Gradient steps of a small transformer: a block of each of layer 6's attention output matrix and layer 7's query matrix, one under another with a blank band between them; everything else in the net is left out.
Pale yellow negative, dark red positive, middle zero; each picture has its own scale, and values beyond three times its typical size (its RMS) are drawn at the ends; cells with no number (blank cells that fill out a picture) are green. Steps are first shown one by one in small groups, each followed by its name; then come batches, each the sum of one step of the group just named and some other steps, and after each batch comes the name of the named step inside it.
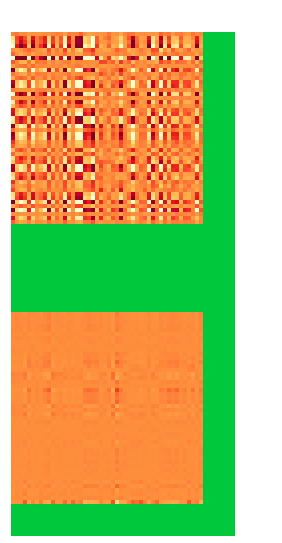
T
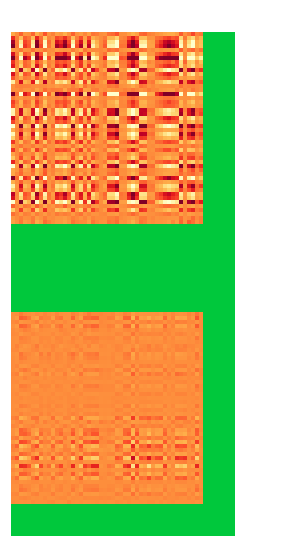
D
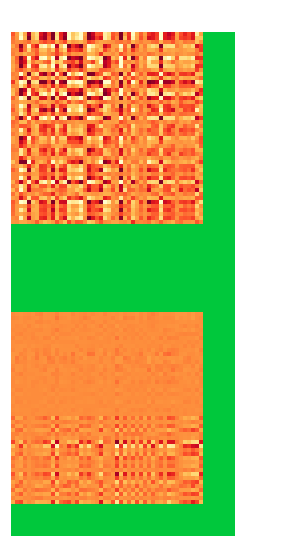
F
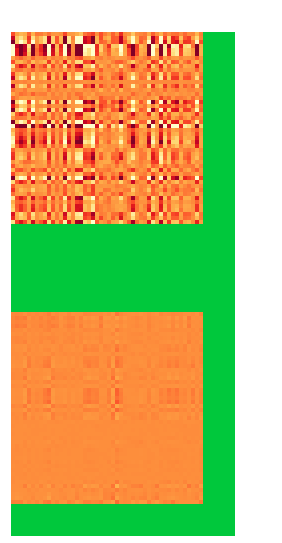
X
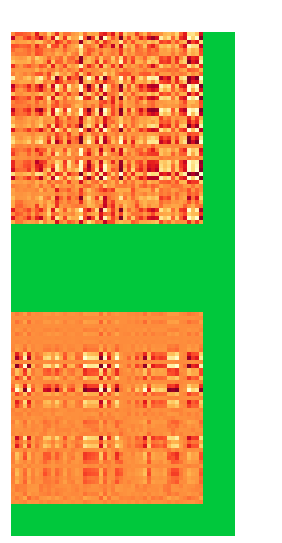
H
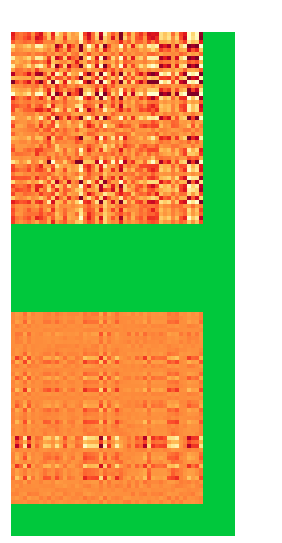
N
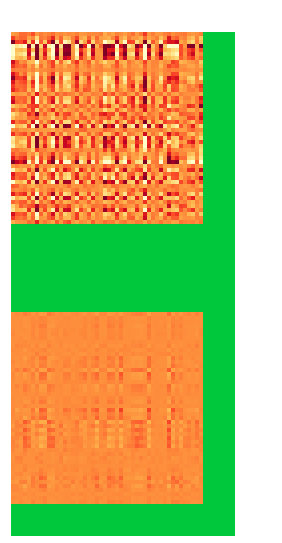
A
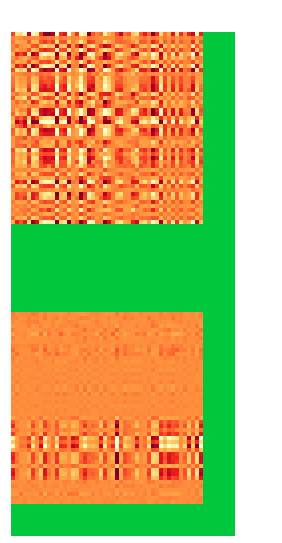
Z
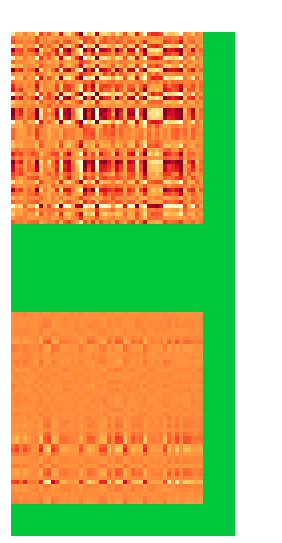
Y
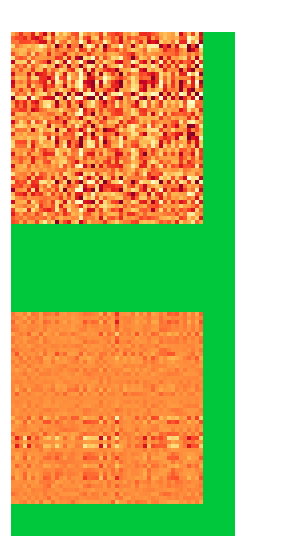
N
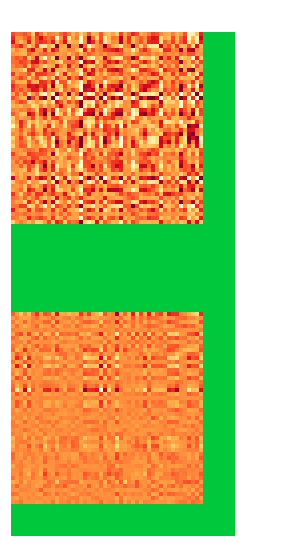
H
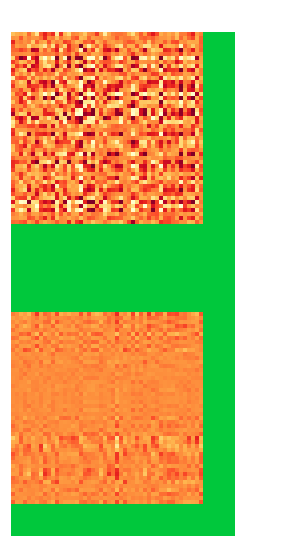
Y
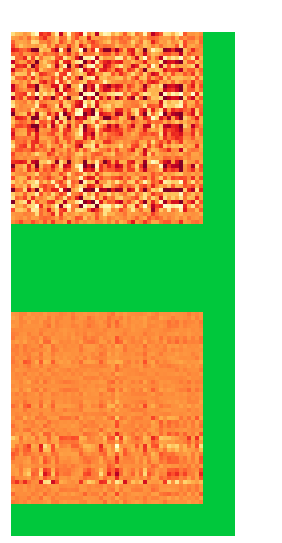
Y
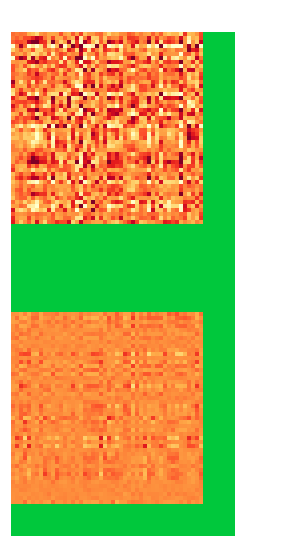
T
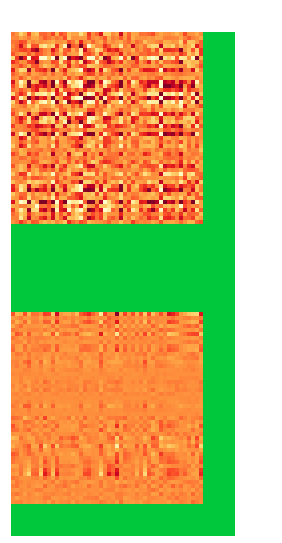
F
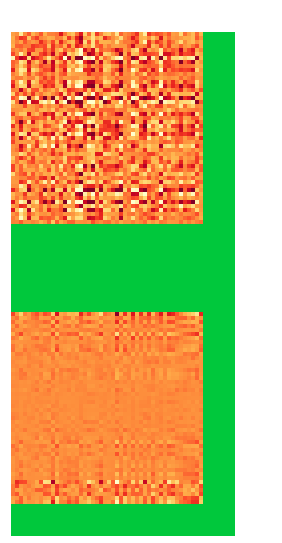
T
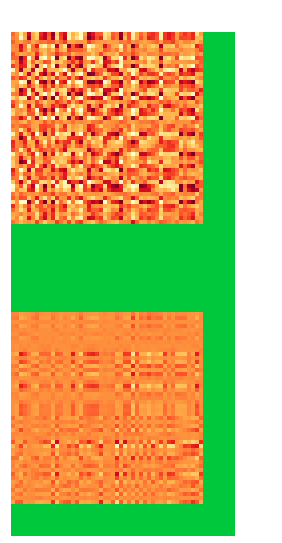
F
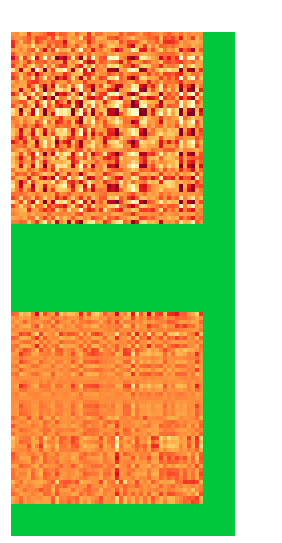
D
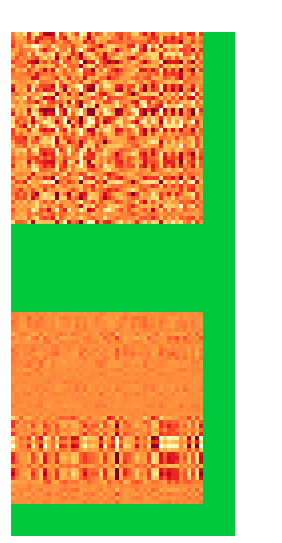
Z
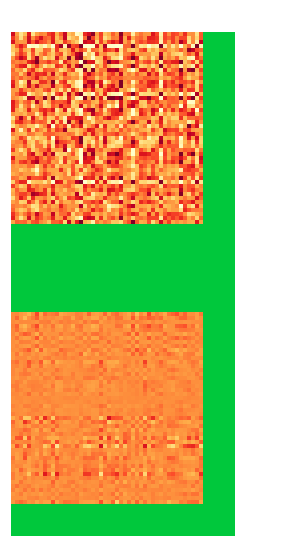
F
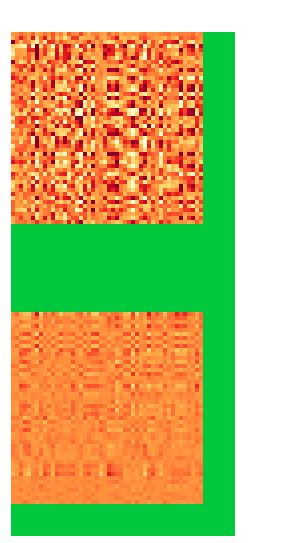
A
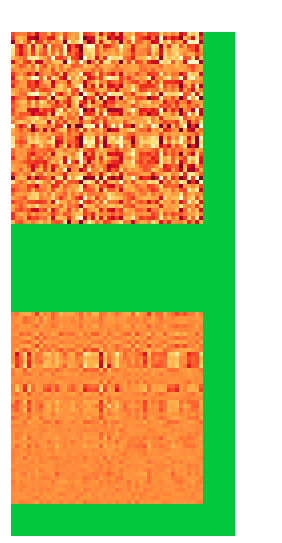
X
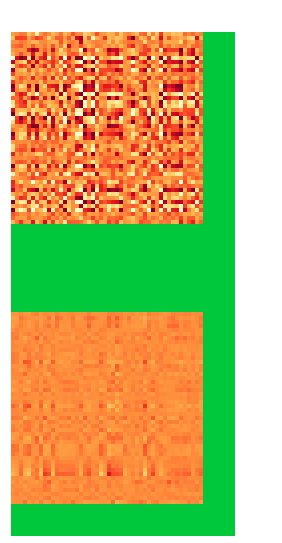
T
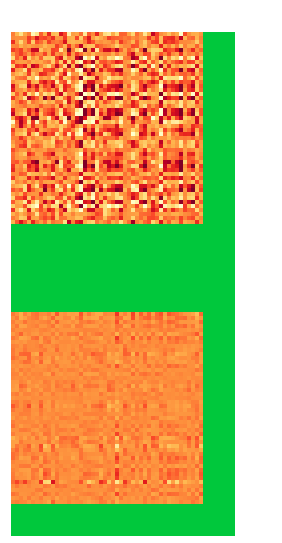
Y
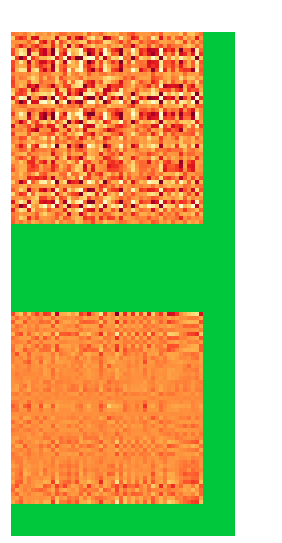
T
